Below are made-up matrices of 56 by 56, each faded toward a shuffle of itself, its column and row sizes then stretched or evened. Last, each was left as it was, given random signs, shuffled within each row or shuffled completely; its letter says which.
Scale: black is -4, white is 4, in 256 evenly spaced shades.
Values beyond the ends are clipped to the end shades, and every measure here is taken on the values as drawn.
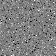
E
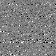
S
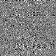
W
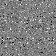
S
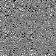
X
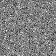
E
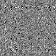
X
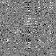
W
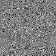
X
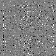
X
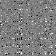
X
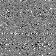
S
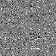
X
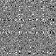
W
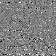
S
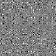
W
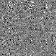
X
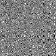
W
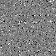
S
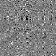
W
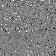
S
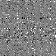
X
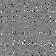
X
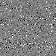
S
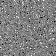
E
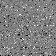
S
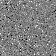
E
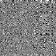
W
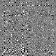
W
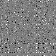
X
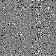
X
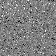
E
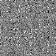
X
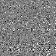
X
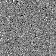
E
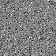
E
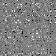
W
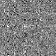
W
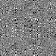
W
